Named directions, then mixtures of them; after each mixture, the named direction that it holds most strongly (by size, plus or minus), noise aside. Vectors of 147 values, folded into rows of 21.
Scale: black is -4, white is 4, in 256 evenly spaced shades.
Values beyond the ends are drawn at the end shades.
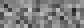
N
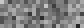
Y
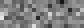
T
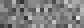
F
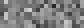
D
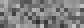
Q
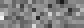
T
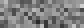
Q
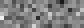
T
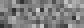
F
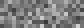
Y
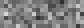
T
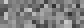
D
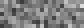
Q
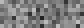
Y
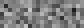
N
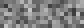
N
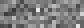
F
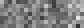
Y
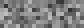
T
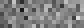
F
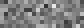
D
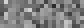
D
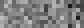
F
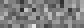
T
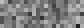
Y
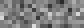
T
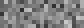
D
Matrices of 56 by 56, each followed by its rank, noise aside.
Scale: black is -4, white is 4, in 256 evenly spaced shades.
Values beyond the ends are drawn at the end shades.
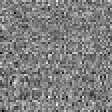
six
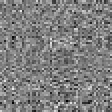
five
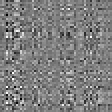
three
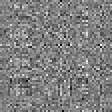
five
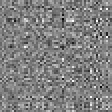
six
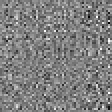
six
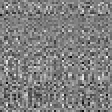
five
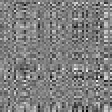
three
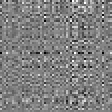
three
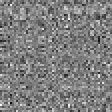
six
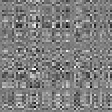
four
